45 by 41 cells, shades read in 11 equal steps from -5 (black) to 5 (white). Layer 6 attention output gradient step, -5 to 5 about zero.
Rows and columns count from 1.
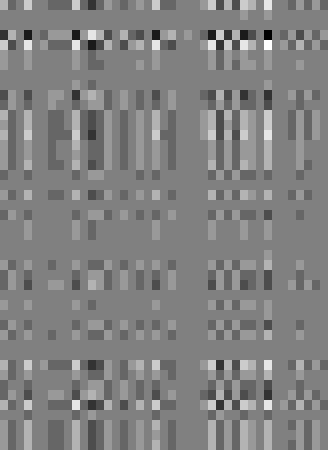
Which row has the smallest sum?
4
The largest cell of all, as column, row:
34, 5
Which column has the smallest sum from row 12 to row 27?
12
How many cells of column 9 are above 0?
1
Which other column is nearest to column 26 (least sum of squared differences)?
40
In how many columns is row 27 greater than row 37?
11
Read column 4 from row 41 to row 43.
3 -1 2
